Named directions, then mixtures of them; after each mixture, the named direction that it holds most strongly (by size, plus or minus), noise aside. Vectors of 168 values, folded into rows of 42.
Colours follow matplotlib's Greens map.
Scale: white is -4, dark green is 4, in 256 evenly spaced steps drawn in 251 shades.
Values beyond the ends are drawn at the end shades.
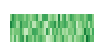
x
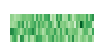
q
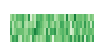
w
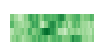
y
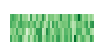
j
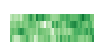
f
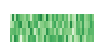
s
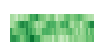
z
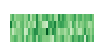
x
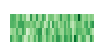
j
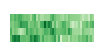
f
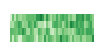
f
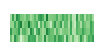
s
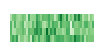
w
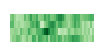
y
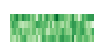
z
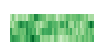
z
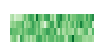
q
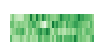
f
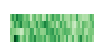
f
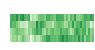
z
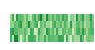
s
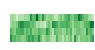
z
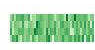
w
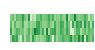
w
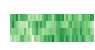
z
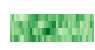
y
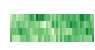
f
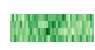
y
